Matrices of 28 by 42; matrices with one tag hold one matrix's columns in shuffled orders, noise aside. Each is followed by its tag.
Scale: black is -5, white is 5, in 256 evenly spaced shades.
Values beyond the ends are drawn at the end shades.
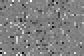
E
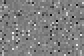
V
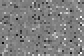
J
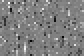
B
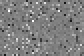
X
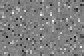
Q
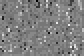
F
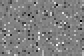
V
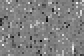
B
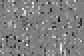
B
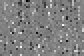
F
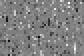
B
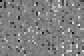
F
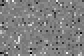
E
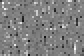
B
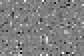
E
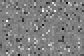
X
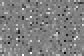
J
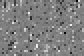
F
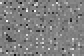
X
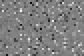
X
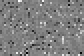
E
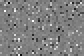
X
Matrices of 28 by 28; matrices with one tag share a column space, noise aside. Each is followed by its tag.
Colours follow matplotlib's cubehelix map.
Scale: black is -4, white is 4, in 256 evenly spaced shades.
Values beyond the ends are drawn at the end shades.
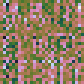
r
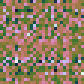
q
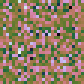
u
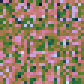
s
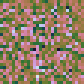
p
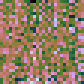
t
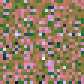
p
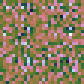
u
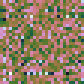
q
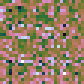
q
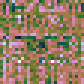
r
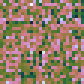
s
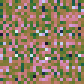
u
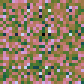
p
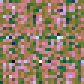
r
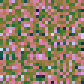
p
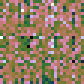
r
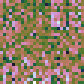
t
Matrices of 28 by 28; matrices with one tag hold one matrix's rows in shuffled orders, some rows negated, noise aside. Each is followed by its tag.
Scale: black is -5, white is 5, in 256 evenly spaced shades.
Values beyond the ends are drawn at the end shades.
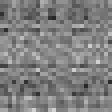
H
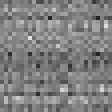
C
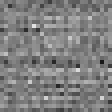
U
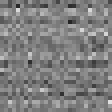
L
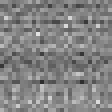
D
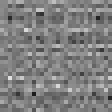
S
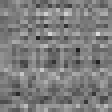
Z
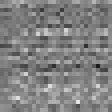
Z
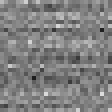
U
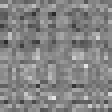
H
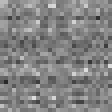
H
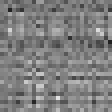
S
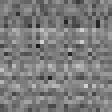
D
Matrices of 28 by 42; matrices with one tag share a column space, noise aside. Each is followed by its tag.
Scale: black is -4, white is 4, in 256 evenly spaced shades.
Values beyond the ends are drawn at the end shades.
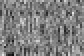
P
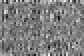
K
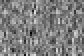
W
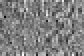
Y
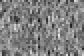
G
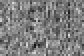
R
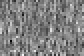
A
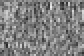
R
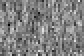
A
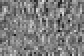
Y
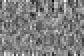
Y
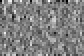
K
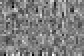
Y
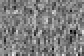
W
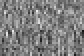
W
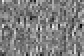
G
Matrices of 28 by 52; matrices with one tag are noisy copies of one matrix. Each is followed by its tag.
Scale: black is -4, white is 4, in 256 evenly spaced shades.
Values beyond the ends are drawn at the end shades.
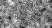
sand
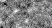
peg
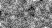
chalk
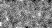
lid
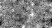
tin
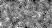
lid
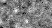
peg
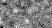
peg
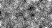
chalk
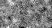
sand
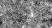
tin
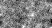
tin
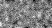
lid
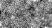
chalk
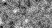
peg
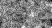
tin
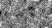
chalk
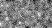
lid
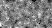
lid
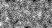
lid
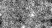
tin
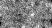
tin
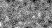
lid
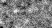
peg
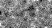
chalk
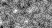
peg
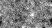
tin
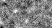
peg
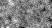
sand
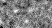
peg
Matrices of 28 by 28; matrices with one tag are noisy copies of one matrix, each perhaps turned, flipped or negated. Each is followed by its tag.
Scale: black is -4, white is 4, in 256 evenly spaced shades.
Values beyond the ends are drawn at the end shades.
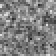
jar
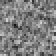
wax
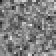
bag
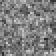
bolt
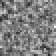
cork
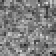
bolt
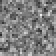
cork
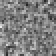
cork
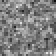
bolt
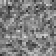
bolt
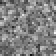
bag
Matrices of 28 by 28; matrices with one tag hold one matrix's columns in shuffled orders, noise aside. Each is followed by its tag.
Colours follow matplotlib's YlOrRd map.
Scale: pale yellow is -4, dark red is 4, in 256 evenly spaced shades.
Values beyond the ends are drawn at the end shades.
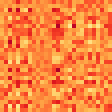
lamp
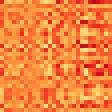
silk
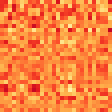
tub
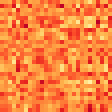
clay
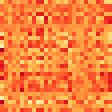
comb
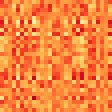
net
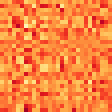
clay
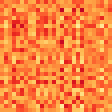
lamp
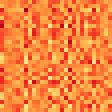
lamp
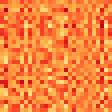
lamp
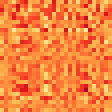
tub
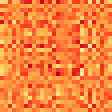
silk
